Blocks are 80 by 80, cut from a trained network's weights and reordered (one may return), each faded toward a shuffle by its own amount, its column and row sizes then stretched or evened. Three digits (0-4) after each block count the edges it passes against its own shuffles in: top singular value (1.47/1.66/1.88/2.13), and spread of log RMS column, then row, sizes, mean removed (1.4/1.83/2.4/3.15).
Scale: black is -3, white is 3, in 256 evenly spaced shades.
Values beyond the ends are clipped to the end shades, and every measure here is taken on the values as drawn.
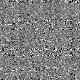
0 1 3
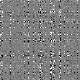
2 4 3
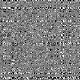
4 2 4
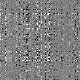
2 4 3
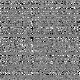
1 2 4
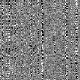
4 4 0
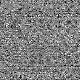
1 0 1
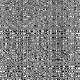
3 0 4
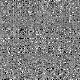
0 1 3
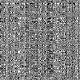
3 1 3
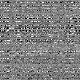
3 1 4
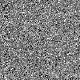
0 2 0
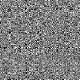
3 2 3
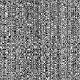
3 1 2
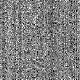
2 1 1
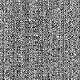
2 1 2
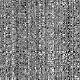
3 3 2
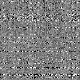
1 1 4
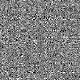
2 2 2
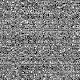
2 2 0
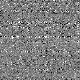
0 1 3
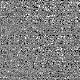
0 2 3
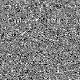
1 0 2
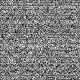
3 0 0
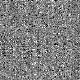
0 0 2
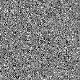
0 2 0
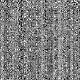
3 2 2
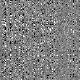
0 4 1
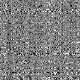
1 0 4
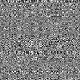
4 0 4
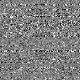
2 1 4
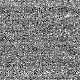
0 0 1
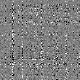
1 4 3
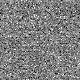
0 0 0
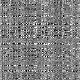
4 1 4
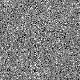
1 1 0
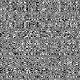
3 1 4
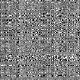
3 1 4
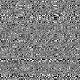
4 0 4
